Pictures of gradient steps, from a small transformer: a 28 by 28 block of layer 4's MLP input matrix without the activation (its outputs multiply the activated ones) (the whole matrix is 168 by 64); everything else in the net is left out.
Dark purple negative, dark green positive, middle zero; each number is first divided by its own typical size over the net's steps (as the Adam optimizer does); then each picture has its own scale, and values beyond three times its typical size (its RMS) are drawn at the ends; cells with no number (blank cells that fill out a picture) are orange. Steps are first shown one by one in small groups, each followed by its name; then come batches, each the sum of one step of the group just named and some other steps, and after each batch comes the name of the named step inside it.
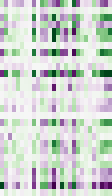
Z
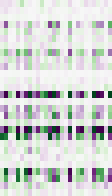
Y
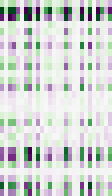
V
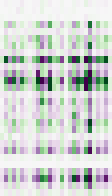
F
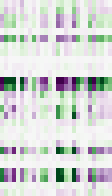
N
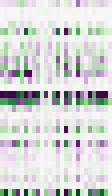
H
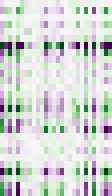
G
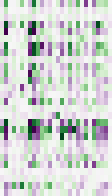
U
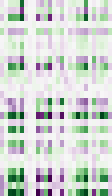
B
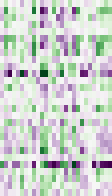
U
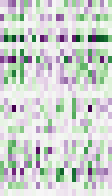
N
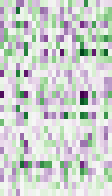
G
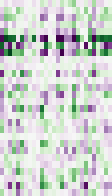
G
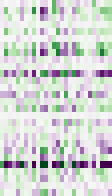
H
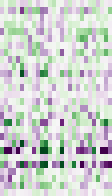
U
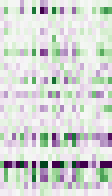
Y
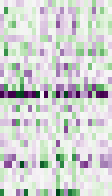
H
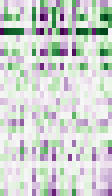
Z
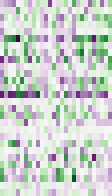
N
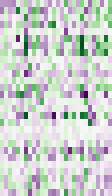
F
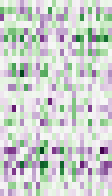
V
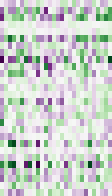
G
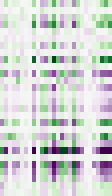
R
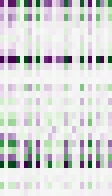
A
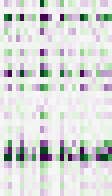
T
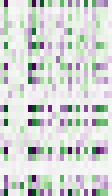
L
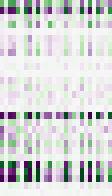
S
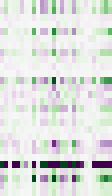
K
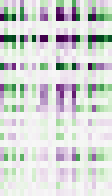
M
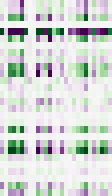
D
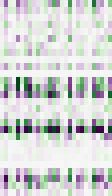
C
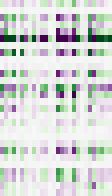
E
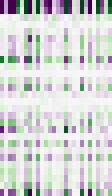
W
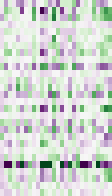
C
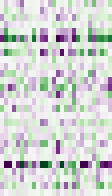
E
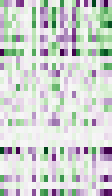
E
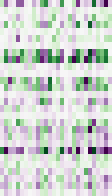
C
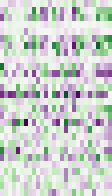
M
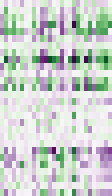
R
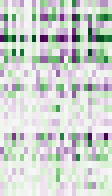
E
